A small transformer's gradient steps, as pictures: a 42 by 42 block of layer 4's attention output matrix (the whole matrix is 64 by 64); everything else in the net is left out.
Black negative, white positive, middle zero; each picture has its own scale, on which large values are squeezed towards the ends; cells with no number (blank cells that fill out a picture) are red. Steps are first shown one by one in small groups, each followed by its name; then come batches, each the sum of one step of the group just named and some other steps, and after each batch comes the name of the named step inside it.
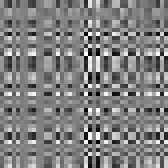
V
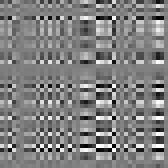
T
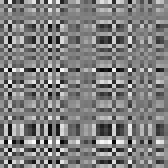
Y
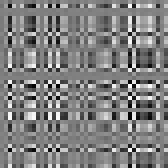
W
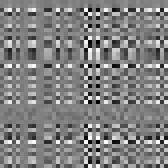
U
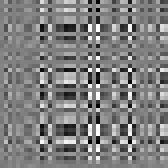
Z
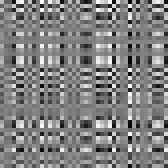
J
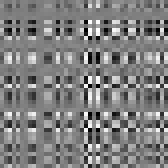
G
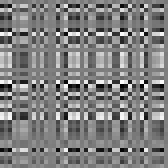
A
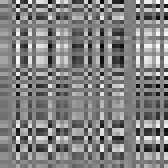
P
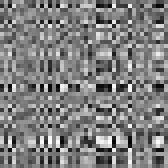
A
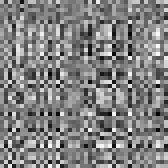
P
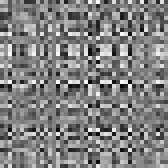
A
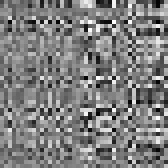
G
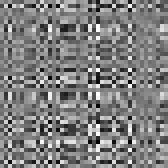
Z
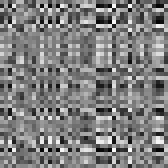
J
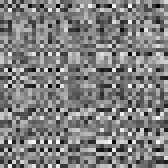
Y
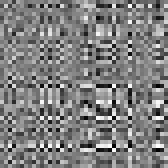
T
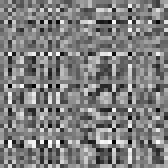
V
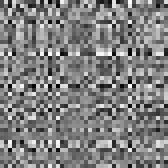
W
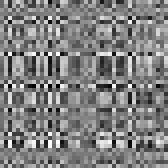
P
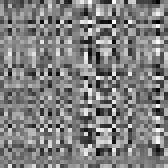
G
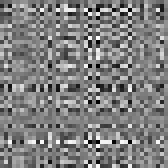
U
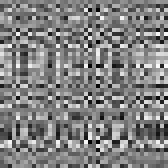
U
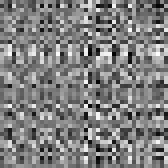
V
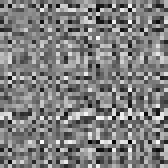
A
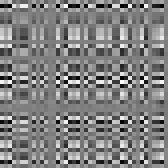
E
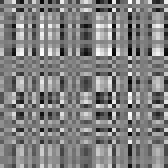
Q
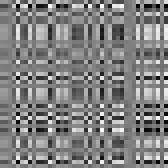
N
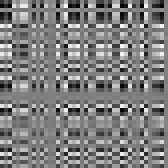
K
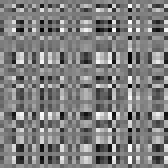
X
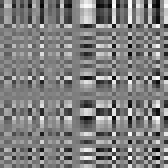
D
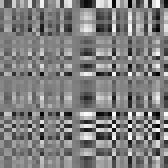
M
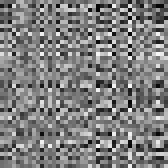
K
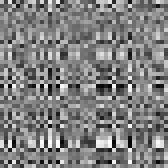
N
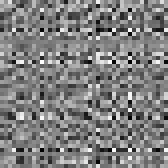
X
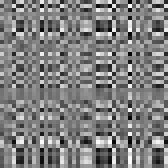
X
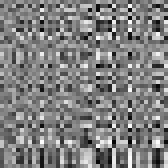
X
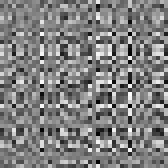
Q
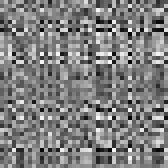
X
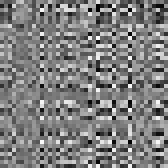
K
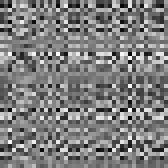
K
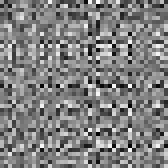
K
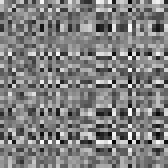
M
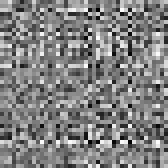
Q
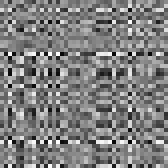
X
